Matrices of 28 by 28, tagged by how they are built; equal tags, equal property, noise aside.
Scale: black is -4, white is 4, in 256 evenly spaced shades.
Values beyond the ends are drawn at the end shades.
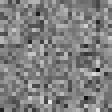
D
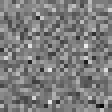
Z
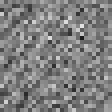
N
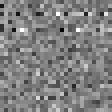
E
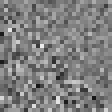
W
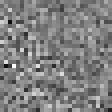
W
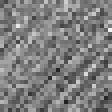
N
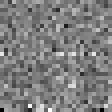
E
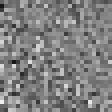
W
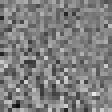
W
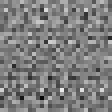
Z
